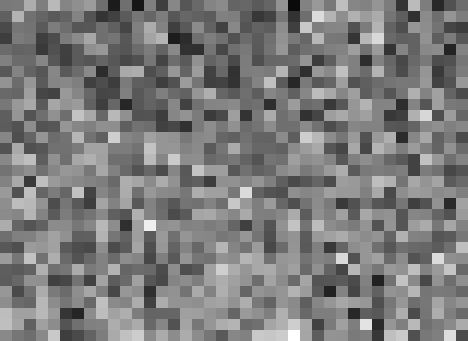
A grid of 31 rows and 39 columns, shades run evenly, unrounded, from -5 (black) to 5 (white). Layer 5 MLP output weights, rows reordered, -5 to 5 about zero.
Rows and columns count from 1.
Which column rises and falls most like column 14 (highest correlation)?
12
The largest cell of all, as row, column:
31, 25
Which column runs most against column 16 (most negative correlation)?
32
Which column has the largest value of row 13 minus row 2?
10
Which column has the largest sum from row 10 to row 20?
7
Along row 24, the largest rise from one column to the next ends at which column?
37
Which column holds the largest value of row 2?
27
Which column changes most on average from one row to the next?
35
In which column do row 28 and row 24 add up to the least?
13
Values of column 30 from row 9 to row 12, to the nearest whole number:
1 1 1 0
